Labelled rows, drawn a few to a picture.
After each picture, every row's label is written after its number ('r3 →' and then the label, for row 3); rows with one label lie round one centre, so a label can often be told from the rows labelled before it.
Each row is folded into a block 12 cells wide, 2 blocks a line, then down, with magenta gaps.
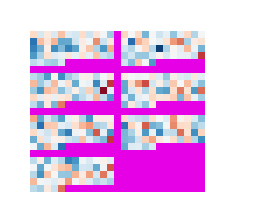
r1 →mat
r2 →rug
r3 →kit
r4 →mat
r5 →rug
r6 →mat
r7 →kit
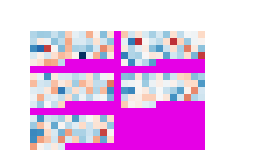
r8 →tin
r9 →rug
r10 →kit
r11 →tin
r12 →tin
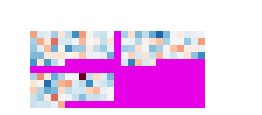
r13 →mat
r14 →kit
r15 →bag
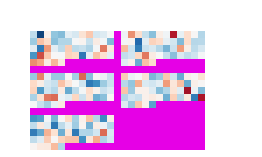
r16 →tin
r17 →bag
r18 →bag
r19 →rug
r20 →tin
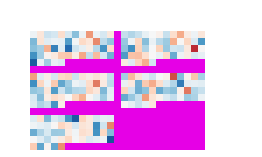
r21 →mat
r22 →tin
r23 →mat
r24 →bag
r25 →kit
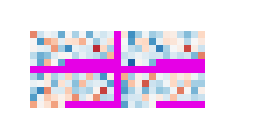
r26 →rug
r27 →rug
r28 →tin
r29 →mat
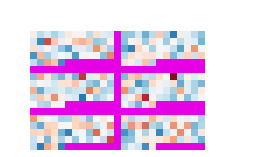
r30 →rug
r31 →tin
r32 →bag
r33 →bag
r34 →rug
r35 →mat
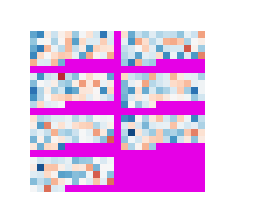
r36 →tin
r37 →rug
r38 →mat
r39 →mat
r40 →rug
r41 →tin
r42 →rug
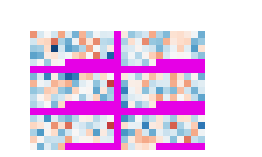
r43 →mat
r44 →mat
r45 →kit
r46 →mat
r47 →kit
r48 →tin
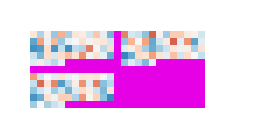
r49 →mat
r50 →mat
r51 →mat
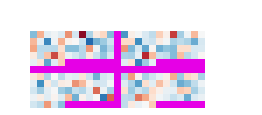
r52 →bag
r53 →bag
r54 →rug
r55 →bag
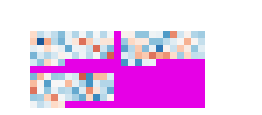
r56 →rug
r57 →mat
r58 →bag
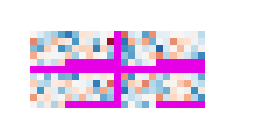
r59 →kit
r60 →mat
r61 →kit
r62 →mat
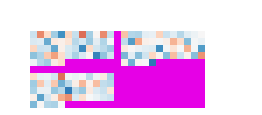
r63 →bag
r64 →rug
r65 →mat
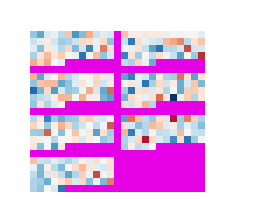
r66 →tin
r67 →rug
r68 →mat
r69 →tin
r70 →kit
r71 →bag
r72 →rug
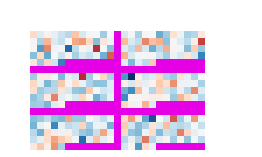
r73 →rug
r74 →kit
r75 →bag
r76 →tin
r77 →tin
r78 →bag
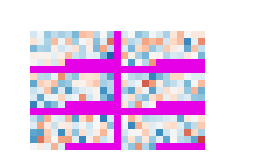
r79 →kit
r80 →kit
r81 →mat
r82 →kit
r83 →tin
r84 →rug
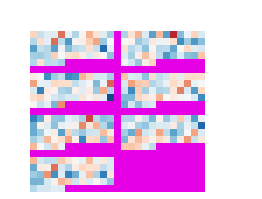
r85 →mat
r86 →bag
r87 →kit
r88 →mat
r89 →tin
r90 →tin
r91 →mat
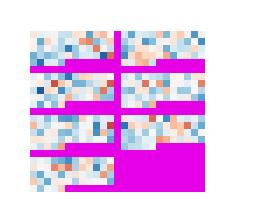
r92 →rug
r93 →tin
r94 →kit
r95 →kit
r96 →kit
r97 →mat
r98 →kit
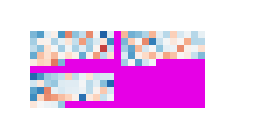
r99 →tin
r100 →mat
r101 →tin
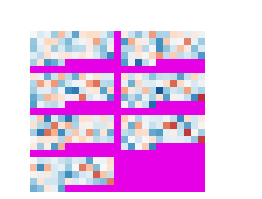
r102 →mat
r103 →mat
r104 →mat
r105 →rug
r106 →kit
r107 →rug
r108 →rug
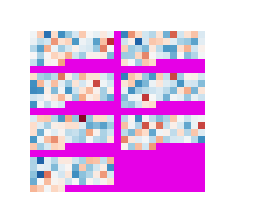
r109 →kit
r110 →bag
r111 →mat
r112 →bag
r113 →bag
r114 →kit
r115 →tin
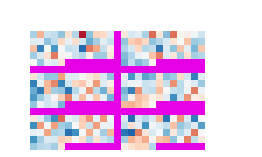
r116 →bag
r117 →mat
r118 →mat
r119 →tin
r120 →mat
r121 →tin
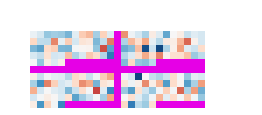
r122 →kit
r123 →mat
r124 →rug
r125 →kit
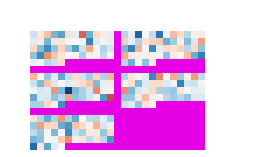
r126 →bag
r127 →kit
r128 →rug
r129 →bag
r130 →mat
